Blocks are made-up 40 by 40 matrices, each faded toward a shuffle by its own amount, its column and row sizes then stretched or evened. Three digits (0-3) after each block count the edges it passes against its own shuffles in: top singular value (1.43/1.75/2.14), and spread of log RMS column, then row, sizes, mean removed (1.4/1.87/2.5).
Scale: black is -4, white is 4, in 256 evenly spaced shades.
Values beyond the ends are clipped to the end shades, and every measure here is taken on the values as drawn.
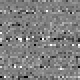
1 0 3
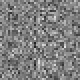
2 2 0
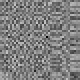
3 2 0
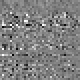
1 1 3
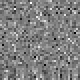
2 0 0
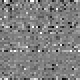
2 0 3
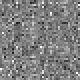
2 1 1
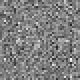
1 1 0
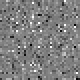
0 1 1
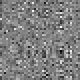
2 2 1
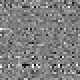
1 1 3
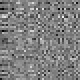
3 1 3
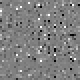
0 2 1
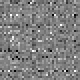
2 1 2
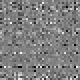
2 1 3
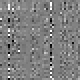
3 3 0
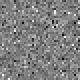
0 1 0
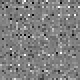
0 1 2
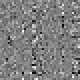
1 2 0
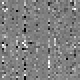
0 3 0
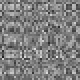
3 1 2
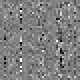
1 3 0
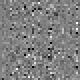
0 2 1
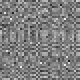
3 0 0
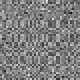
3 0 1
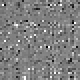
1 0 2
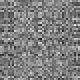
3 2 2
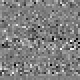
0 0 3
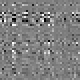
3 2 3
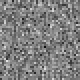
0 0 0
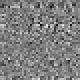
2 1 2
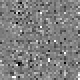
0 2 2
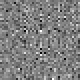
2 1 1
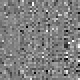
2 2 0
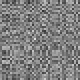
3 2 2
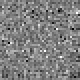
1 0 2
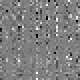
1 3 1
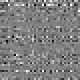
2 0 3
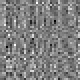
3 2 1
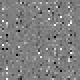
0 2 0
